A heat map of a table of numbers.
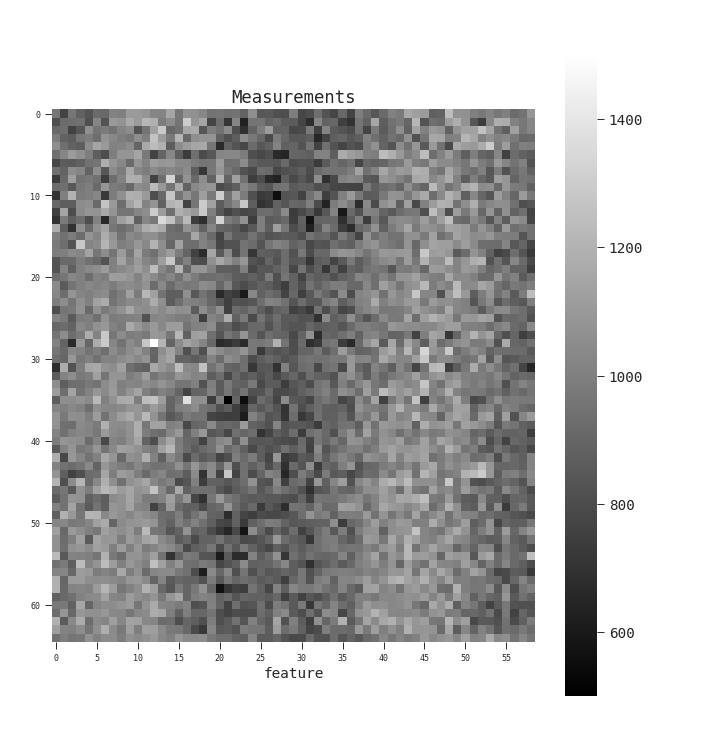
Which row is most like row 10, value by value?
8
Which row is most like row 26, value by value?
59
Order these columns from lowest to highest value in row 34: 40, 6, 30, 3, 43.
30, 3, 6, 43, 40
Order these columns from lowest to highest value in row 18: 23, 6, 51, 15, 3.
6, 15, 3, 23, 51
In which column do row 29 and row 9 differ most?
45
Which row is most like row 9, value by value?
3
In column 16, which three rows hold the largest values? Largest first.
35, 1, 13
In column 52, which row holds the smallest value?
1
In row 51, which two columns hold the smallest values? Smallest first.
23, 21
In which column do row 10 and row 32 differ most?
20
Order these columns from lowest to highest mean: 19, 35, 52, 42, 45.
35, 19, 52, 42, 45
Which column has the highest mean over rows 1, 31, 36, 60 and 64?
12
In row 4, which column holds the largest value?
53
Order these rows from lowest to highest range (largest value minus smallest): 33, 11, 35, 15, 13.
15, 33, 11, 13, 35
